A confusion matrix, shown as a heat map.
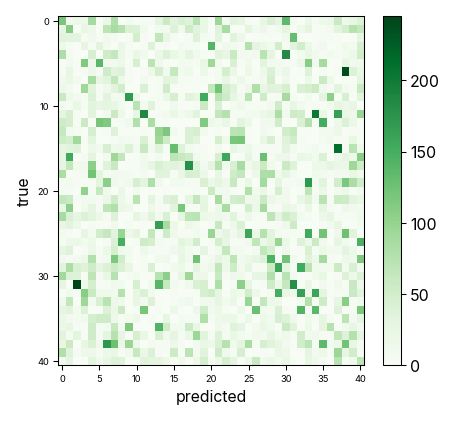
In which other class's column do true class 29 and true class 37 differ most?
32
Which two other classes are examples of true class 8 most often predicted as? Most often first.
21, 3
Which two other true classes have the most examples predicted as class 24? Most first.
14, 31
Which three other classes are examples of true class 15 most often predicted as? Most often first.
37, 39, 11
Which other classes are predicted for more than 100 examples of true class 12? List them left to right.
5, 6, 19, 35
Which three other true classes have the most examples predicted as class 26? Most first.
34, 8, 40
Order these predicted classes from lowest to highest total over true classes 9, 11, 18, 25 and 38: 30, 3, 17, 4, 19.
3, 17, 30, 19, 4
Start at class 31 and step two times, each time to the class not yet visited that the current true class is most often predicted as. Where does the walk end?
13
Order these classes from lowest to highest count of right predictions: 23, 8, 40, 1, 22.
23, 8, 40, 22, 1
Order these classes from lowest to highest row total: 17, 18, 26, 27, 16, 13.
27, 13, 18, 26, 16, 17
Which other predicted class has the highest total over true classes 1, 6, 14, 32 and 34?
38
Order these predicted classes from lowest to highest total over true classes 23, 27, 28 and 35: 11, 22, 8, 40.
11, 8, 22, 40
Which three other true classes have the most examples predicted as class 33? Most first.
19, 25, 5
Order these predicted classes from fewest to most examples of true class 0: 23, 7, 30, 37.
23, 37, 7, 30
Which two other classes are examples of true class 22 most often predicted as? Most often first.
16, 1
